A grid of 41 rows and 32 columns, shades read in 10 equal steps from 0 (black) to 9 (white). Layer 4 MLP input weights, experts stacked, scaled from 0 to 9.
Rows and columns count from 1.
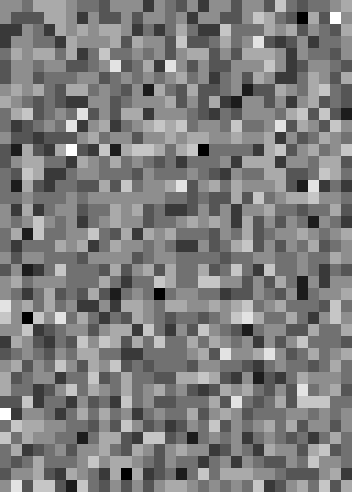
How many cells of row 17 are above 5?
5
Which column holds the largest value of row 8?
30
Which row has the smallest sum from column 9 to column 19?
40
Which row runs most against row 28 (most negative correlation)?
27
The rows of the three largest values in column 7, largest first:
13, 11, 33
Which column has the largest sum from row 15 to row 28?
31
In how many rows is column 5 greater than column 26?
15
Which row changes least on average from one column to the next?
22
